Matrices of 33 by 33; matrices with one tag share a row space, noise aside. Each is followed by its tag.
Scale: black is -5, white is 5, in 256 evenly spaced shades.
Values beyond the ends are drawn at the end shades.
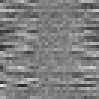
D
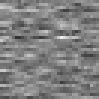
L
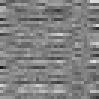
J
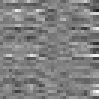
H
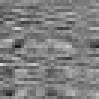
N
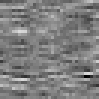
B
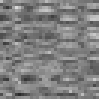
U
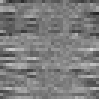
D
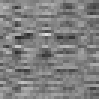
U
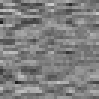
N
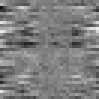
D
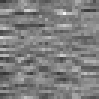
L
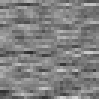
L
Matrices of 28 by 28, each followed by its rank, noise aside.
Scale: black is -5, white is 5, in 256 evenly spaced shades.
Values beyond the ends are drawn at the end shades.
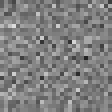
seven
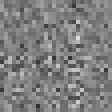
five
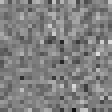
four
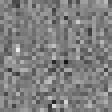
seven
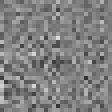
five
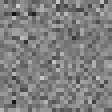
seven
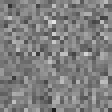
five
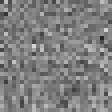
seven
